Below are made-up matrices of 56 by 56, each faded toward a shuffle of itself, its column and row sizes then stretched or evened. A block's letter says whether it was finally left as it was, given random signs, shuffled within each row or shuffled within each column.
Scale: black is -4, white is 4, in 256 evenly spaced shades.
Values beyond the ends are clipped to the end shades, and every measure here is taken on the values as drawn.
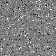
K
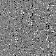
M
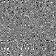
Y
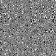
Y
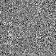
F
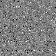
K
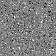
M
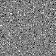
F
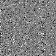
F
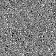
M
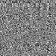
Y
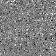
F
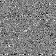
K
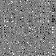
Y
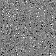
M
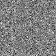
M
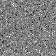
M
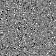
M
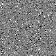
M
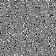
F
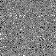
F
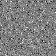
K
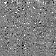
Y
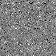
K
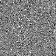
M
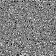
K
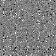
F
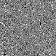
M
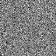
M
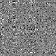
Y
